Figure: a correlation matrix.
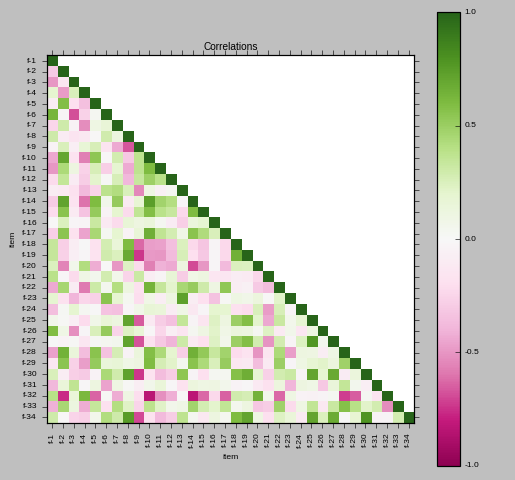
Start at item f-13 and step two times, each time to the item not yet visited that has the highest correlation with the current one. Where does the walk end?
f-6
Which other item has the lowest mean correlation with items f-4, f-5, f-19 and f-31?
f-23
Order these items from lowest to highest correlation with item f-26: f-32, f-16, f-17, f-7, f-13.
f-7, f-13, f-32, f-17, f-16
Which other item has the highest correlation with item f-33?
f-28
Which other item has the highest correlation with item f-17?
f-10
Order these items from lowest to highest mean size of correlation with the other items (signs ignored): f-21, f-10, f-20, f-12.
f-21, f-12, f-20, f-10
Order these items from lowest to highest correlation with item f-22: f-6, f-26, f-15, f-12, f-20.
f-20, f-26, f-6, f-12, f-15
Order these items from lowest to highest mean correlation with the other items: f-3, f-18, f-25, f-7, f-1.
f-3, f-1, f-18, f-7, f-25
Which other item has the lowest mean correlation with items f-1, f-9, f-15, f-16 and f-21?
f-13
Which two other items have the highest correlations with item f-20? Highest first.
f-32, f-4
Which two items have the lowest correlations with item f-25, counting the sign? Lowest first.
f-9, f-21
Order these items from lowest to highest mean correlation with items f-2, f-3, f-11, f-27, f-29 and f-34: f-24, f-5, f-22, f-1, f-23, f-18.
f-1, f-23, f-18, f-24, f-5, f-22
